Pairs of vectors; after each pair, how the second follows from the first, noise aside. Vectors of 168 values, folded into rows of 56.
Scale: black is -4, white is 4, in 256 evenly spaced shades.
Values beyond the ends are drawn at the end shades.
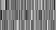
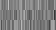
reversed, shrunk.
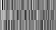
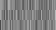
wrapped around, shrunk.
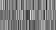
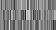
reversed, negated.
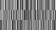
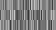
shuffled.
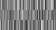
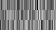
negated.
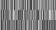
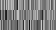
reversed, negated.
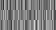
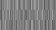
reversed, shrunk.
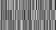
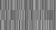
reversed, shrunk.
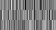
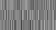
reversed, shrunk.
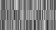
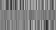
wrapped around, negated, partly zeroed.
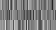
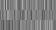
wrapped around, shrunk.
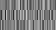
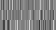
wrapped around, negated, partly zeroed.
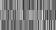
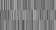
reversed, shrunk.
